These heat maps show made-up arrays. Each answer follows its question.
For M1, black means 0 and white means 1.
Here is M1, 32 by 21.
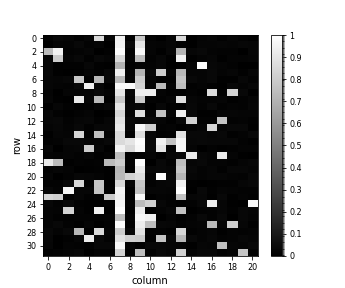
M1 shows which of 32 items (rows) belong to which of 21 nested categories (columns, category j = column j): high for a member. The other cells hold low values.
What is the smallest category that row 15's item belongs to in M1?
12
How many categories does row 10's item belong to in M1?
1
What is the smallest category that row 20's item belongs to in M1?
8
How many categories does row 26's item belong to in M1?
3
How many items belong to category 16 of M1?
4
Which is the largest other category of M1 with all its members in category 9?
13
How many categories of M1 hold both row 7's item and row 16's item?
6
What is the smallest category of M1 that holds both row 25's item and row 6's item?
5
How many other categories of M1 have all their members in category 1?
2
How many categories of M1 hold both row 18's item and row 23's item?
6
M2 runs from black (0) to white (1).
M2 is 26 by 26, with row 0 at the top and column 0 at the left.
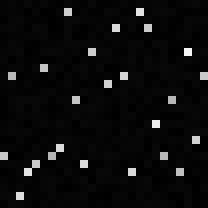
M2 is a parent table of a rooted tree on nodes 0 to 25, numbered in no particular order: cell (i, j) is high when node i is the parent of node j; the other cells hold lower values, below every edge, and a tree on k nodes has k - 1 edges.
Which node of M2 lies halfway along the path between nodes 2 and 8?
17
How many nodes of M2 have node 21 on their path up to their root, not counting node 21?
6
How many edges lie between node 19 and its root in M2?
3
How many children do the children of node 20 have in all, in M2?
1
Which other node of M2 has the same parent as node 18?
14
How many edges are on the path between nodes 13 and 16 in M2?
8
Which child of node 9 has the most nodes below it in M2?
15
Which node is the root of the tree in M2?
12
